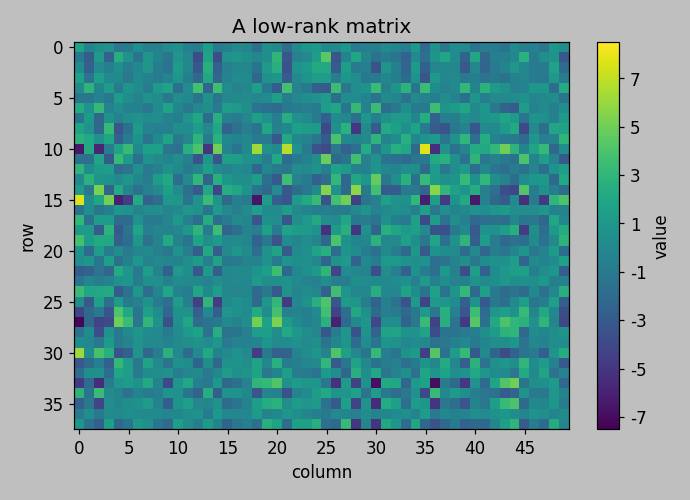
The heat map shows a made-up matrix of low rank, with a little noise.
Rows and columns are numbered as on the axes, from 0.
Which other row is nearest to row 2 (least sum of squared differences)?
20
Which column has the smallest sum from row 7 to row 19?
25
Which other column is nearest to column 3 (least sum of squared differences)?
49
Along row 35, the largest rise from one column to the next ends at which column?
31
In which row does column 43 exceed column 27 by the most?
10
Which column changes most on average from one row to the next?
0
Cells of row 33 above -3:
42
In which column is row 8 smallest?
28
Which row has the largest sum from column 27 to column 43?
13
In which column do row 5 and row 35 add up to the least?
30
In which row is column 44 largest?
33
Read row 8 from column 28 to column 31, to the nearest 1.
-5 0 -3 2
